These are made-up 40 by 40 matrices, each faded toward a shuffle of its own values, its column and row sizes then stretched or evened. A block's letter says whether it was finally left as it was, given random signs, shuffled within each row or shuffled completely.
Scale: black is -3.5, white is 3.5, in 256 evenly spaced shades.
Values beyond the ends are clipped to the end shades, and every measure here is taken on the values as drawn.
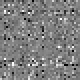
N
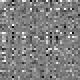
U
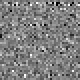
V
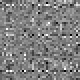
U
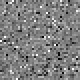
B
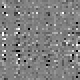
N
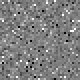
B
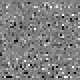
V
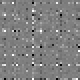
U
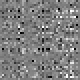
U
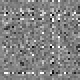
N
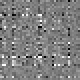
U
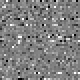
V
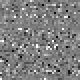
V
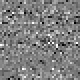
V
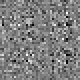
N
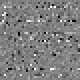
V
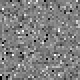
B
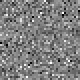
B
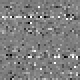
V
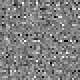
V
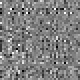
U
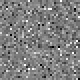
B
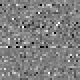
V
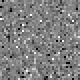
B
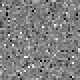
B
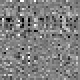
U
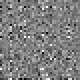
N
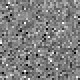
B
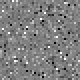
B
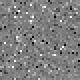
B
